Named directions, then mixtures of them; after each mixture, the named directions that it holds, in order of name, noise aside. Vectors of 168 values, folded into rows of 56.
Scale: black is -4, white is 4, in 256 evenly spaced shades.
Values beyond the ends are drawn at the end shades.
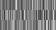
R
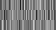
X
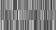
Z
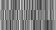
X, Z.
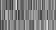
R, Z.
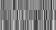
R, Z.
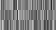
Z.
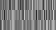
R, X.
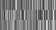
R.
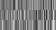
R, Z.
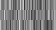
X, Z.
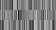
Z.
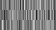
X.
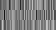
R, X.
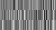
R, Z.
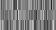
Z.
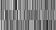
R, Z.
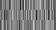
X.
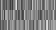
R, Z.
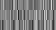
R, Z.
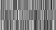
Z.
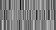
X.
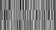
X.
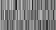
R, Z.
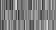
R, Z.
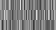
X.
